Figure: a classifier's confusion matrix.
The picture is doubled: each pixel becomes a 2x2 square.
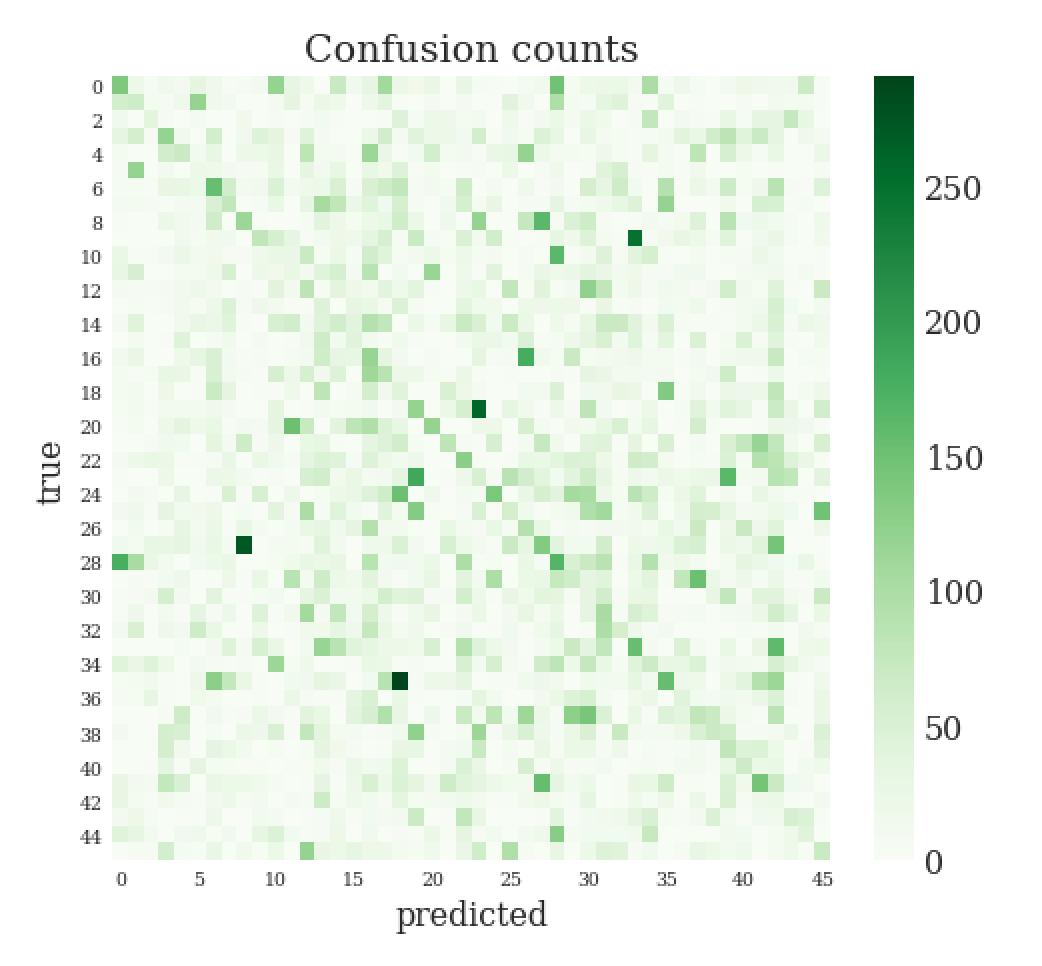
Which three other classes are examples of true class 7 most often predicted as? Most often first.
35, 13, 14
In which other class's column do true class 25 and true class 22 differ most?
45
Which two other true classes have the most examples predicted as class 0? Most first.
28, 1
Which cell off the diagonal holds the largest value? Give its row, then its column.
35, 18
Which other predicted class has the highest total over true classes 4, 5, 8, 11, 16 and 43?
26
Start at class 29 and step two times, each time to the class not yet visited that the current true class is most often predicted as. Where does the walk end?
30
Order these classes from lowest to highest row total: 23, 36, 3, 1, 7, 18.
36, 1, 18, 7, 3, 23
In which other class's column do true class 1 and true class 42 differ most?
5
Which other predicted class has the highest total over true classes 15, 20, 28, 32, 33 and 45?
31
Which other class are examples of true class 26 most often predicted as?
16
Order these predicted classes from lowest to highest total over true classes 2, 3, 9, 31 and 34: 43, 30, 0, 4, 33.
4, 0, 43, 30, 33
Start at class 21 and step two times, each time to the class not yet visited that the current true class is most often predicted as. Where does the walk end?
27
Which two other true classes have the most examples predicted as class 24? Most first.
29, 37
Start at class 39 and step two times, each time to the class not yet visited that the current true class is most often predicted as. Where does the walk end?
19
